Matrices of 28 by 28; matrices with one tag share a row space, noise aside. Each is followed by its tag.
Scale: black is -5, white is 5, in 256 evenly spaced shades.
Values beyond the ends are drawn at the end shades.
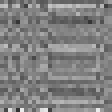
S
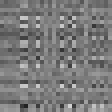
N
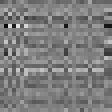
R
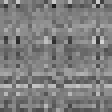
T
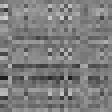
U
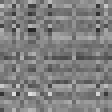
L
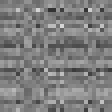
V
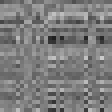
V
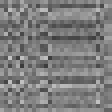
S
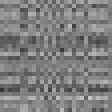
N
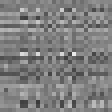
N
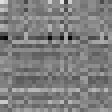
U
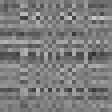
N
